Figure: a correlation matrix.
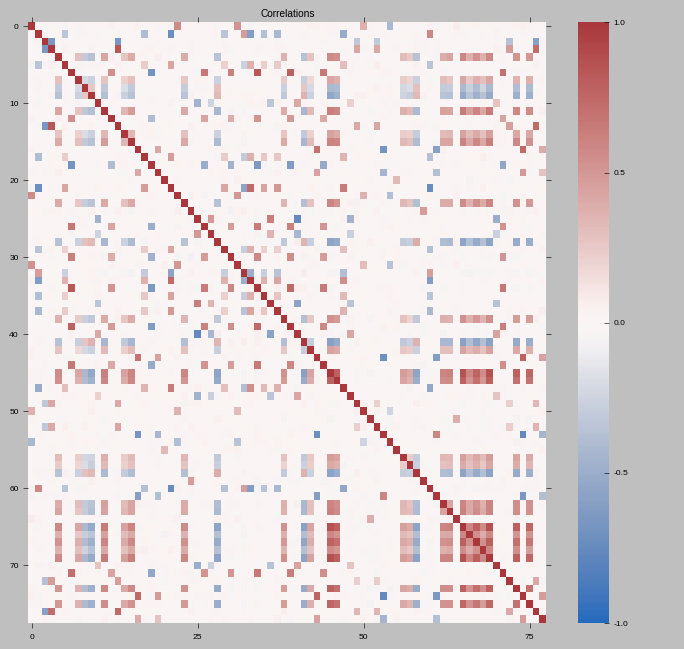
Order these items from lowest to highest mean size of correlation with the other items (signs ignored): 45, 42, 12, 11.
12, 42, 11, 45
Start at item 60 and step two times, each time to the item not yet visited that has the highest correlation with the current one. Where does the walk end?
32
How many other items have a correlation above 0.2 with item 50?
3
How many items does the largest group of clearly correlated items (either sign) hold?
26
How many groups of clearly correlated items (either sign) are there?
10
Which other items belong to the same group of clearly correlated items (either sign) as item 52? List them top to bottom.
2, 3, 13, 49, 72, 76
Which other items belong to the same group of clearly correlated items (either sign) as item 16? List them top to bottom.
19, 43, 53, 61, 74, 77
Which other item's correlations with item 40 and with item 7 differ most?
25
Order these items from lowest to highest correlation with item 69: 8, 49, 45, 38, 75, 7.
8, 49, 7, 38, 75, 45
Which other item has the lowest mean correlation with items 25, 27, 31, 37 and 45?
40
